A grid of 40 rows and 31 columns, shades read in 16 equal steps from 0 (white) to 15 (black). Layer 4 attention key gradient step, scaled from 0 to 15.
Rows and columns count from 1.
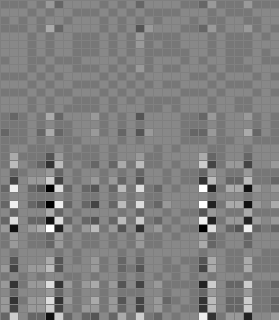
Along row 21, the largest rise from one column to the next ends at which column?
24
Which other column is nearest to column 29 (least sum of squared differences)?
22
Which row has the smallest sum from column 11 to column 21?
26
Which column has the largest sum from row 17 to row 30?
6
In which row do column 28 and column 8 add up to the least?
29
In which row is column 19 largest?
38
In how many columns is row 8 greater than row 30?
11
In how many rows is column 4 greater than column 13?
1
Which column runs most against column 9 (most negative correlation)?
25
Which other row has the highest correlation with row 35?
3
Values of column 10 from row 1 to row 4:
7 8 7 7
